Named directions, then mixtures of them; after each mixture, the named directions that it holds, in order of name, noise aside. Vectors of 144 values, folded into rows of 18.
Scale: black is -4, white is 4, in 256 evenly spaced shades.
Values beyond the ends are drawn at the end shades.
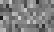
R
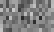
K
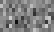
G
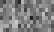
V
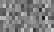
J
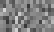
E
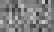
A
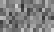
A, J, V.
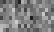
V.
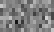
G, J.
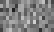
A, K.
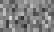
A, E, G.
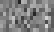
G, V.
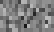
E, G, V.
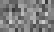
A.
